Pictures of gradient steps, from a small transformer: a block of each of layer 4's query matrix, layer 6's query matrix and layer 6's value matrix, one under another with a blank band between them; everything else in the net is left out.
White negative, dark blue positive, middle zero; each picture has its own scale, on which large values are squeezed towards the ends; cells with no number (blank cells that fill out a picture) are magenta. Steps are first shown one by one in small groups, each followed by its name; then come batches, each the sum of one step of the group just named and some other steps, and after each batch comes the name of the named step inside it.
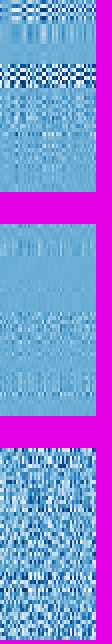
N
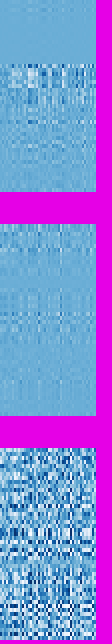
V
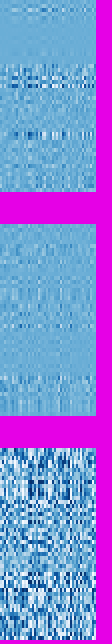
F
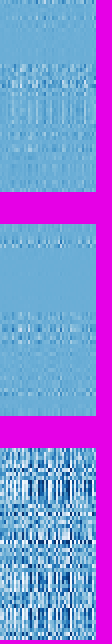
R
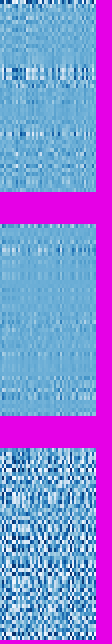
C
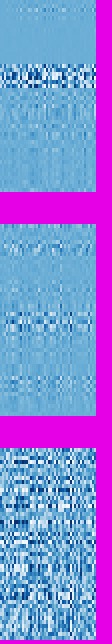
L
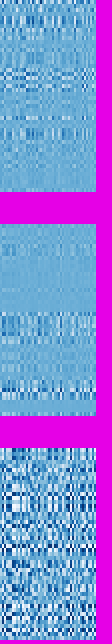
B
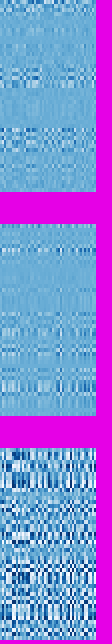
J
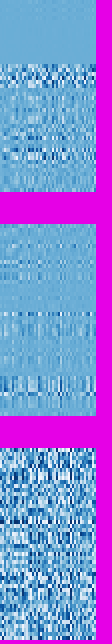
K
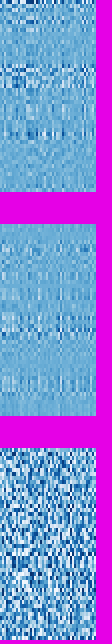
F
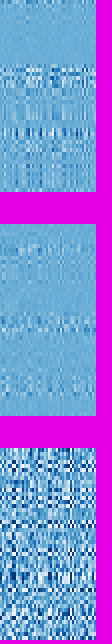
C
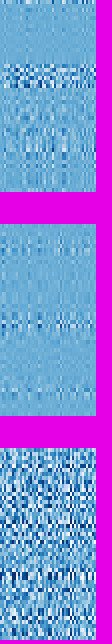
R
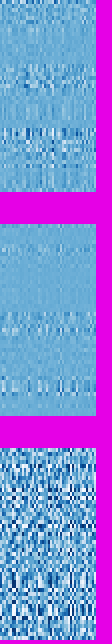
J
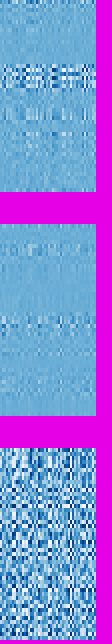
V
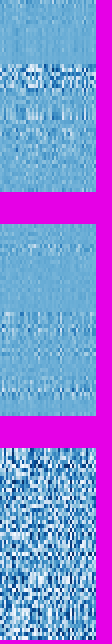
K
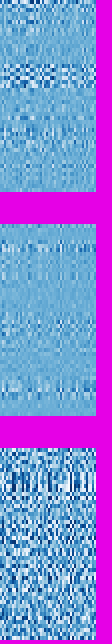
J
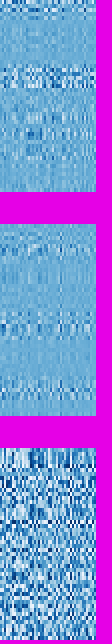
K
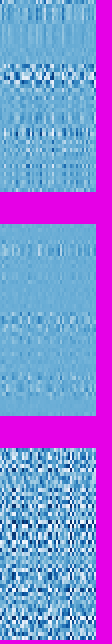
C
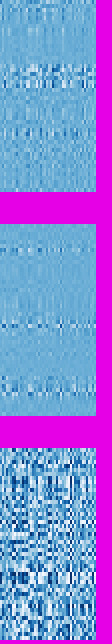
J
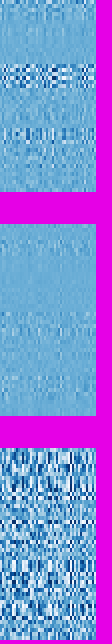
J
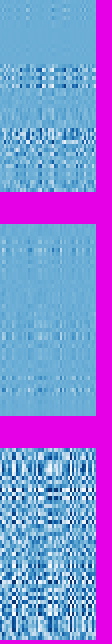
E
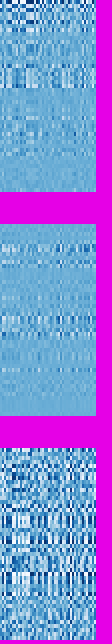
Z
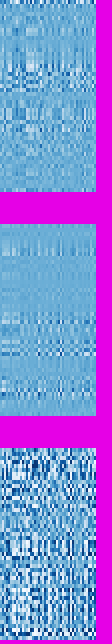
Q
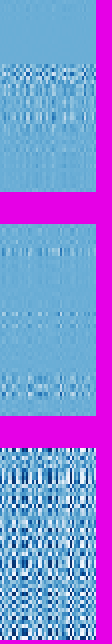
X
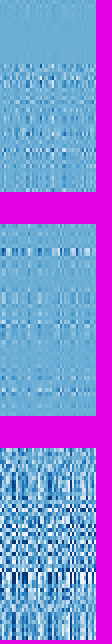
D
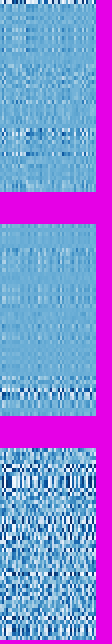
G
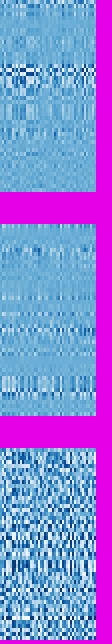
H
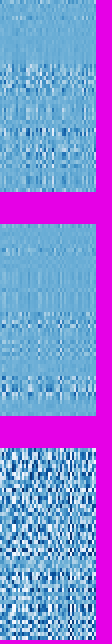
Q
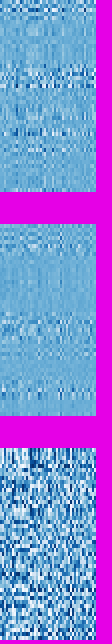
Q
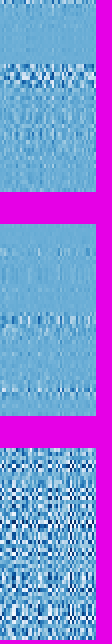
G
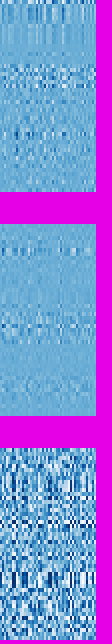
D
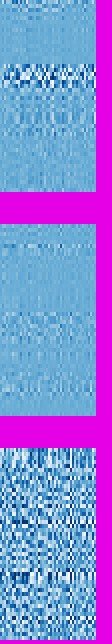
G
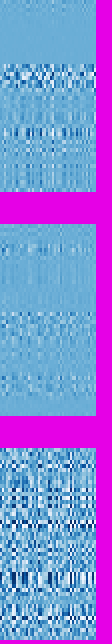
D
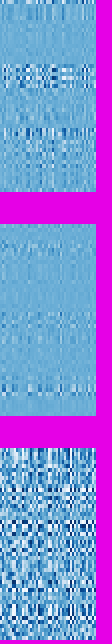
E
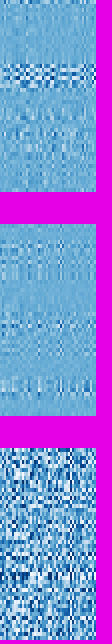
Q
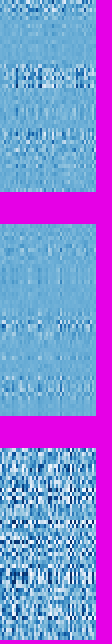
E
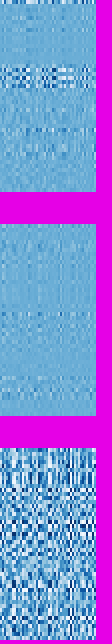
G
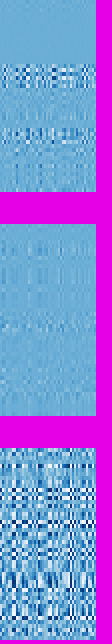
E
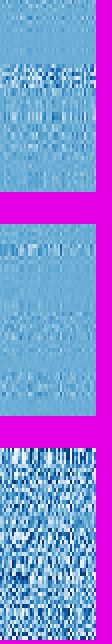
X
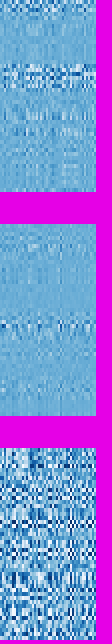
Q
